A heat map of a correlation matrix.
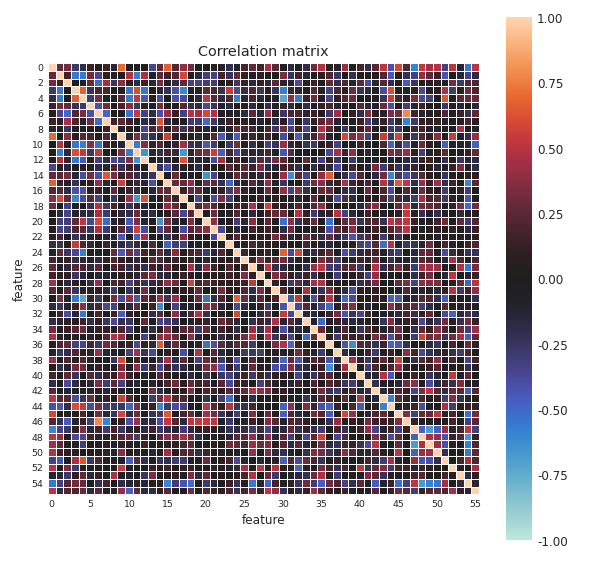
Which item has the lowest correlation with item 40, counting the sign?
44
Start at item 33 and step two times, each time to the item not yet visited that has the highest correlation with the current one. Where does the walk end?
52
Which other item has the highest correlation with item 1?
17
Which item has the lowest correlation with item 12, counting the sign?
11
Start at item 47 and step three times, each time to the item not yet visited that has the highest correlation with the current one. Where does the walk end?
4
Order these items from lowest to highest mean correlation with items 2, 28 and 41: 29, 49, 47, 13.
13, 47, 49, 29
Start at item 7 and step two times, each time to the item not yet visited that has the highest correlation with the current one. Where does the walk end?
36
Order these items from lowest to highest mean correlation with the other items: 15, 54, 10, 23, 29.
54, 10, 23, 29, 15
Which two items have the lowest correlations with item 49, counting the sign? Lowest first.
47, 54
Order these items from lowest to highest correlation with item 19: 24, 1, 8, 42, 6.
1, 42, 8, 24, 6
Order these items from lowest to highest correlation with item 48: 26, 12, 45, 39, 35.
39, 12, 45, 26, 35
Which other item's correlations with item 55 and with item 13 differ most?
0
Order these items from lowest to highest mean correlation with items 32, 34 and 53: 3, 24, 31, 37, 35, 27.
31, 27, 37, 3, 24, 35
